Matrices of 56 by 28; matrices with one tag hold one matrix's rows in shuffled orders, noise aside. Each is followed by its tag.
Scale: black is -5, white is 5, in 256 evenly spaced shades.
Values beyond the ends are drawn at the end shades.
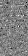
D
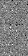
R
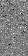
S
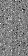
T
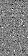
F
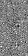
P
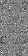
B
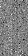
T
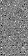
B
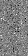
P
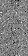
P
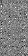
B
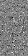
F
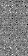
R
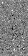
F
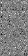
B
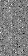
T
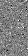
D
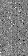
T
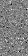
D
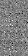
R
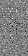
R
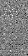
R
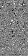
F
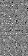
R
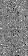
P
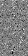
F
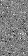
S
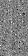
T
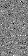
S
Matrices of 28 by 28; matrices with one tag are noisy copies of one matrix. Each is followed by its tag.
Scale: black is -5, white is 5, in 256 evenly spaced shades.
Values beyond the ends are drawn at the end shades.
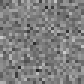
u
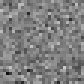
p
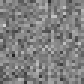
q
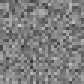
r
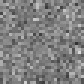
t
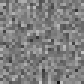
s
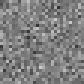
u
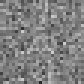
q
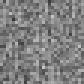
q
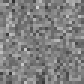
t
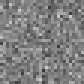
s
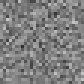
r
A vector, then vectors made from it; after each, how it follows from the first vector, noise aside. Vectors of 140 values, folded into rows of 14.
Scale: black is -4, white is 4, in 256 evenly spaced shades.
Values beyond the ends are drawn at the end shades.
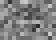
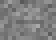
negated, shrunk.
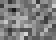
wrapped around, negated.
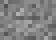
reversed, negated, shrunk.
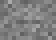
negated, shrunk.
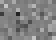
reversed, partly zeroed.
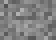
reversed, negated, shrunk.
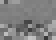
reversed, partly zeroed.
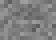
shrunk.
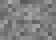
negated, shrunk.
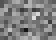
wrapped around, negated.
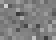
reversed, partly zeroed.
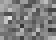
wrapped around, negated.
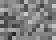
wrapped around.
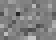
reversed, partly zeroed.
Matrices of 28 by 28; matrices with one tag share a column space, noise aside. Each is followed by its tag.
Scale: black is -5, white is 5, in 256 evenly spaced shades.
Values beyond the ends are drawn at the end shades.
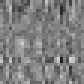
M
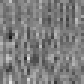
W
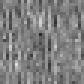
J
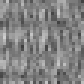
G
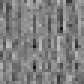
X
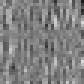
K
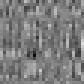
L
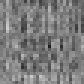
X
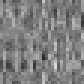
J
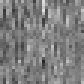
K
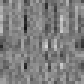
X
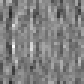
K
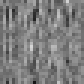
K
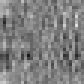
J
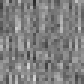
X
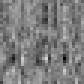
W
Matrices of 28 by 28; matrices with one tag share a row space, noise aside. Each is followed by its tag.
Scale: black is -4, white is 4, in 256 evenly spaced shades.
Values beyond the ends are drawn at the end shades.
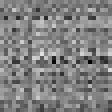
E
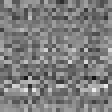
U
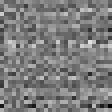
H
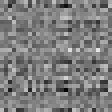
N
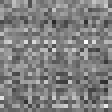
U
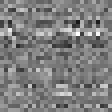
N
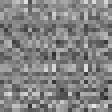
U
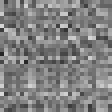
H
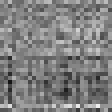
N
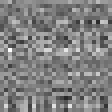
N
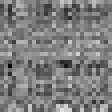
N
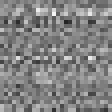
E
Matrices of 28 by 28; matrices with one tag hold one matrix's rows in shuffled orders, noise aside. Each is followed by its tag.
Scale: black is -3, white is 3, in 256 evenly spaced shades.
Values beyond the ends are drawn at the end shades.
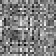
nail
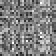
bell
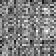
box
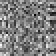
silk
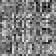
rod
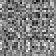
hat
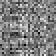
nail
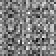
hat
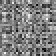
rod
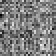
bell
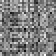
nail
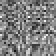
hat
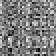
hat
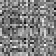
nail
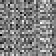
bell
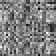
silk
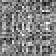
rod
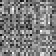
bell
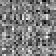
rod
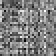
nail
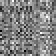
bell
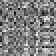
box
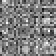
box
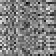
silk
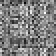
nail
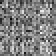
bell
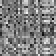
box
